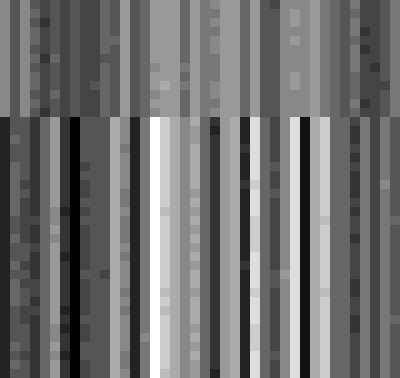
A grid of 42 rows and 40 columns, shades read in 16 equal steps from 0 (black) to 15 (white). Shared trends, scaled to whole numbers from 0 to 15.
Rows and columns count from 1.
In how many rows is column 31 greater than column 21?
13
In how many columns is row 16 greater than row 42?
4
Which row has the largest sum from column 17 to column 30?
31
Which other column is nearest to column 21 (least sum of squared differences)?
34
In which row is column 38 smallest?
8
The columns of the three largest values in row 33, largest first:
16, 30, 26
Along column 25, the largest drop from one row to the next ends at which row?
14
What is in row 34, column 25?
2
